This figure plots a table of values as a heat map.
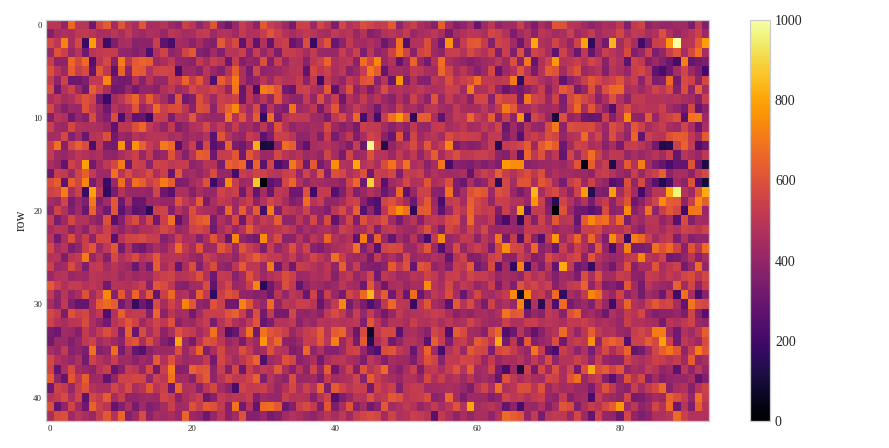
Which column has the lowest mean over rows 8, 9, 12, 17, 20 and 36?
30
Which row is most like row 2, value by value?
18
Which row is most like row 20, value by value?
10
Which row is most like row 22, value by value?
27
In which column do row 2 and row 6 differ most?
88
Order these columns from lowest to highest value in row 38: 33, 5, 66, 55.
33, 66, 55, 5
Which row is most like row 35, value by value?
19
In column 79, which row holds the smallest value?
15
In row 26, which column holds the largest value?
72
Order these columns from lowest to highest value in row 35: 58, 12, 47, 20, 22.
12, 22, 58, 20, 47
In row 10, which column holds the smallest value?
71
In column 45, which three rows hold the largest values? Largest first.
13, 17, 29
